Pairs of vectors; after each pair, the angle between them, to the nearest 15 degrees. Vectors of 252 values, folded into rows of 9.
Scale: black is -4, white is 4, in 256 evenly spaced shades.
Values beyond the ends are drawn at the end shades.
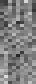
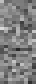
105 degrees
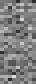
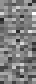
90 degrees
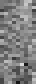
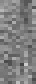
150 degrees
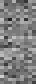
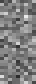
75 degrees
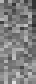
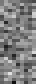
105 degrees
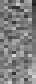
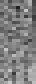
30 degrees
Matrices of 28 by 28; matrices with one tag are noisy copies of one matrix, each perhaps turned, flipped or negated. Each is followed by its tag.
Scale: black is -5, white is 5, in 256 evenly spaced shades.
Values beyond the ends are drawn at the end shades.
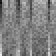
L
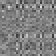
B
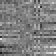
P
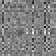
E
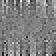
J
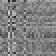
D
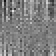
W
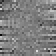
J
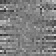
J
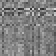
D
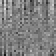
W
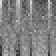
L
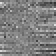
W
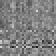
D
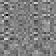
B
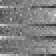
L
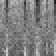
L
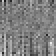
W
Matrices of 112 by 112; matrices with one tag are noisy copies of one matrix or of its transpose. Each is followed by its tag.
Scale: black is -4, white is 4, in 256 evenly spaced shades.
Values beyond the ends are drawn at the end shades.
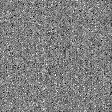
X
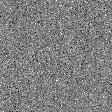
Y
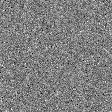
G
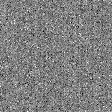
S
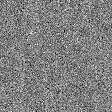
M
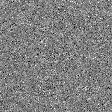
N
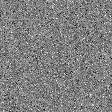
Y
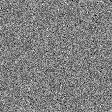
G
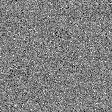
Y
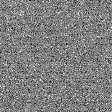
S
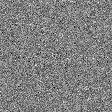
N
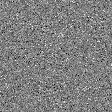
N
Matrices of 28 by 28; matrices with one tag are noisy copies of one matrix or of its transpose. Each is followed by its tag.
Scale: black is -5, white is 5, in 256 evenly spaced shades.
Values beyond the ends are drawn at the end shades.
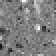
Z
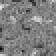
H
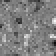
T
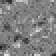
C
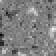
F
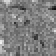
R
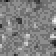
T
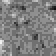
R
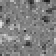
Z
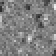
C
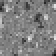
C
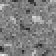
H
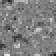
C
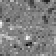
Z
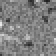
Z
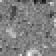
F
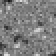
C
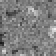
F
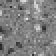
Z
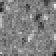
C
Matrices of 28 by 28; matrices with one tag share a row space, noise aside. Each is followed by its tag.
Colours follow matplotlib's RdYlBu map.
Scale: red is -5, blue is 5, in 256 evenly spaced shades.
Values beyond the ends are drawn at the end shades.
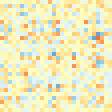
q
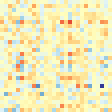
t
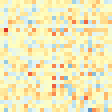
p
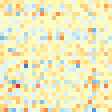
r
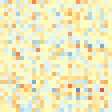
t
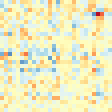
q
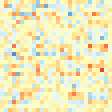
t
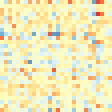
q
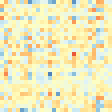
q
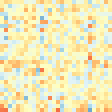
r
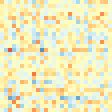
t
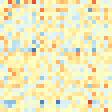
r
